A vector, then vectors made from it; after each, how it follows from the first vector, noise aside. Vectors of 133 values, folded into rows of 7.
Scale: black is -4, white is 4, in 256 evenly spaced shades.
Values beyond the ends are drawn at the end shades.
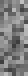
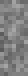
reversed, negated, shrunk.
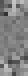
wrapped around, partly zeroed.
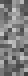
wrapped around, negated.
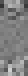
wrapped around, partly zeroed.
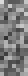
wrapped around, negated.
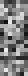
wrapped around, scaled up.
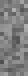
shrunk.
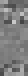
wrapped around, partly zeroed.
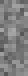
reversed, negated, shrunk.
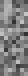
wrapped around, negated.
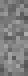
wrapped around, shrunk.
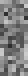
wrapped around, negated.
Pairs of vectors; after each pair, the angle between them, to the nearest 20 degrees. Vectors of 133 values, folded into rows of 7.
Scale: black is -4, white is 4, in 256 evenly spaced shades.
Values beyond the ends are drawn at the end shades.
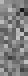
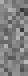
20 degrees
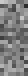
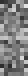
160 degrees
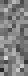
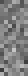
40 degrees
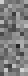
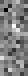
120 degrees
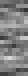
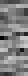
60 degrees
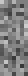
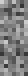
20 degrees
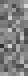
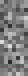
60 degrees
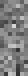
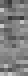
100 degrees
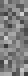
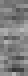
100 degrees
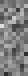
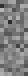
100 degrees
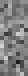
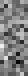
20 degrees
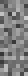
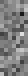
100 degrees
